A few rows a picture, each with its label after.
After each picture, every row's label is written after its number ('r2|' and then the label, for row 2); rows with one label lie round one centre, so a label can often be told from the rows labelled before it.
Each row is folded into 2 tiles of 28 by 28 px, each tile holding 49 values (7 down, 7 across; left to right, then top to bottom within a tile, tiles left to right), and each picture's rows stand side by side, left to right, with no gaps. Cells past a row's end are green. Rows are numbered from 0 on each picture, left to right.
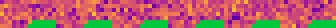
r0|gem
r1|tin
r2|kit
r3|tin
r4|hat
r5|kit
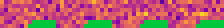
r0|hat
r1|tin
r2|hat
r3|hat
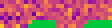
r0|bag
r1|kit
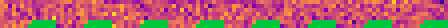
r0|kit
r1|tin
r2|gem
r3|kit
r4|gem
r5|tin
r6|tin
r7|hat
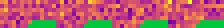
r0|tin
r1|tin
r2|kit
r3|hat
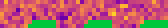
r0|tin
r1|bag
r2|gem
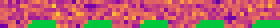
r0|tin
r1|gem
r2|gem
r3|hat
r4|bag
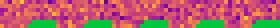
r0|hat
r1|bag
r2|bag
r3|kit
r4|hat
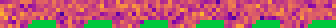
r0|gem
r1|bag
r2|bag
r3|hat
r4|bag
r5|gem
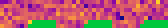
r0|gem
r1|gem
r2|bag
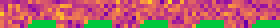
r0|gem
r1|gem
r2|tin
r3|hat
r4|gem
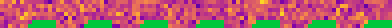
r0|hat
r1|bag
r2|tin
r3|gem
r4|tin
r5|gem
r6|gem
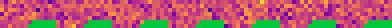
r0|hat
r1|bag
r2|gem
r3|bag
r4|tin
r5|bag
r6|tin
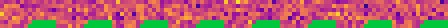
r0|gem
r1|kit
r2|bag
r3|gem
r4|hat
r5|tin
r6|gem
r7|bag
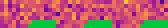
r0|tin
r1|hat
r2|hat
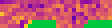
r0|gem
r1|kit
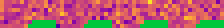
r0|hat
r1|tin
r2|tin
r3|hat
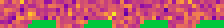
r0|hat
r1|kit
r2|gem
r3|hat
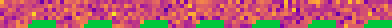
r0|hat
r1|hat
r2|gem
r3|tin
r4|tin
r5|tin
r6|hat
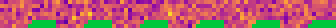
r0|kit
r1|hat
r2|kit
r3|gem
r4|hat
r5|bag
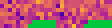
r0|tin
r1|bag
